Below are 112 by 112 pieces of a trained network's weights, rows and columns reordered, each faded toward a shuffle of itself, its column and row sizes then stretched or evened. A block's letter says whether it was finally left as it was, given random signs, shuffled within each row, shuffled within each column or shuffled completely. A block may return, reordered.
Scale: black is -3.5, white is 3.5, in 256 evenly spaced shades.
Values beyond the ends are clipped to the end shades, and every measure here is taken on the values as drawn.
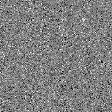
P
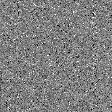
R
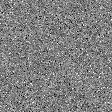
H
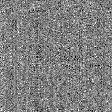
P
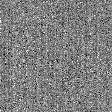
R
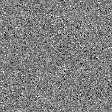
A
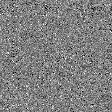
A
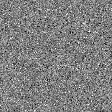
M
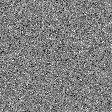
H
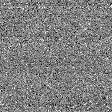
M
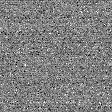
M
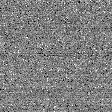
M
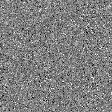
R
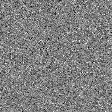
M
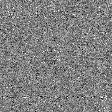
A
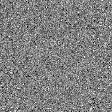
A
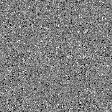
A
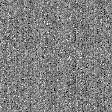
R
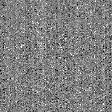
P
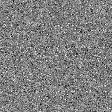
M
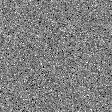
H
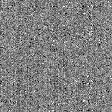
P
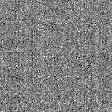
P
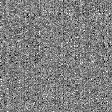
P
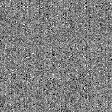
P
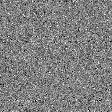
M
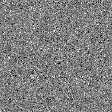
A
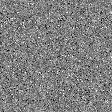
M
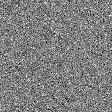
H
